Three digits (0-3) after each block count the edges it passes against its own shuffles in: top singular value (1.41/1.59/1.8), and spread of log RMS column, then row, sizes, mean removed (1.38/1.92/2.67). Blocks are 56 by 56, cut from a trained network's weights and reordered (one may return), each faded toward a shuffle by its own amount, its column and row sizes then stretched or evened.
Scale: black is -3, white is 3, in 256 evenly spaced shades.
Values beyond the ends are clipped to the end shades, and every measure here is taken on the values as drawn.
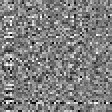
3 2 2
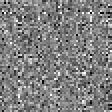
2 2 0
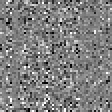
1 3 2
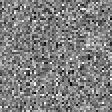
2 1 1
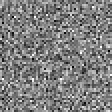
3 1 0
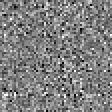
1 2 1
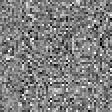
2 2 0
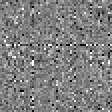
1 2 1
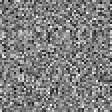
2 1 0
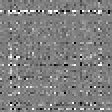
2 2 3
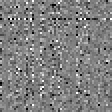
1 3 1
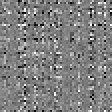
2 3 2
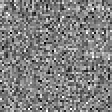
1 1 0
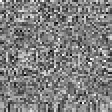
3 0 1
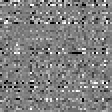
2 2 3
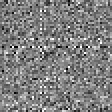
1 1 2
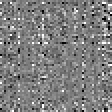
0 3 2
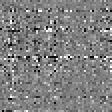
1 2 3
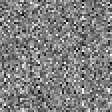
2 2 0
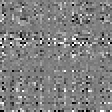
2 3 3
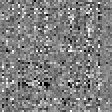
2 3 2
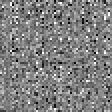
0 3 1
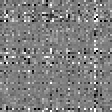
2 3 3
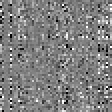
2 3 2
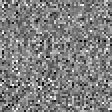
1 1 1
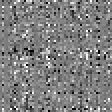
0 3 3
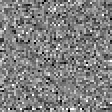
1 0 0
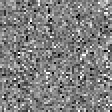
0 2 0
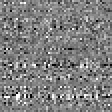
1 1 3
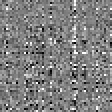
3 3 2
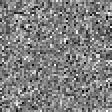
0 1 0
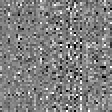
1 3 1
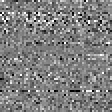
2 0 3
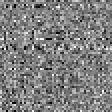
3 1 3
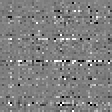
2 2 3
